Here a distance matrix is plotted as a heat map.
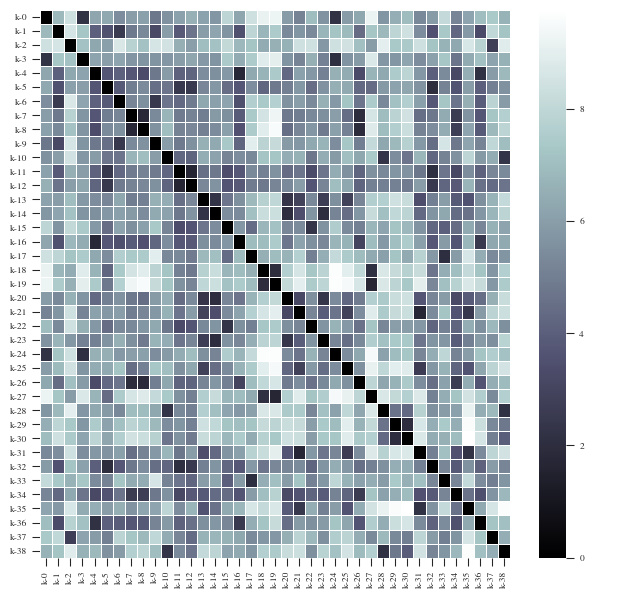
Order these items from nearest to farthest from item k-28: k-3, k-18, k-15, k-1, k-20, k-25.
k-3, k-15, k-1, k-20, k-25, k-18
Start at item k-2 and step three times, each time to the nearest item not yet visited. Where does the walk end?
k-11
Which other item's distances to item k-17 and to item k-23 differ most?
k-14
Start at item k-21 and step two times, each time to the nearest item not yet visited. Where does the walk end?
k-35
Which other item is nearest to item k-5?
k-32
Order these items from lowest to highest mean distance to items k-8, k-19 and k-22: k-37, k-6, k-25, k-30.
k-6, k-37, k-25, k-30
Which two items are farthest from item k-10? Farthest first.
k-2, k-35
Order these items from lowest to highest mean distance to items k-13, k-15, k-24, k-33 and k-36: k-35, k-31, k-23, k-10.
k-23, k-31, k-10, k-35
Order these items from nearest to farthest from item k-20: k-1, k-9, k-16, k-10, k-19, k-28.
k-16, k-1, k-9, k-10, k-28, k-19
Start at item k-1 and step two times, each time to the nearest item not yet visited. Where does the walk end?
k-9
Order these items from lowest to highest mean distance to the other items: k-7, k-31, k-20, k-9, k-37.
k-20, k-7, k-31, k-9, k-37
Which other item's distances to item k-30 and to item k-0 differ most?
k-24
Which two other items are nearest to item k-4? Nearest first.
k-16, k-36
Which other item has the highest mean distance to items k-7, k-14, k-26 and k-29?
k-19
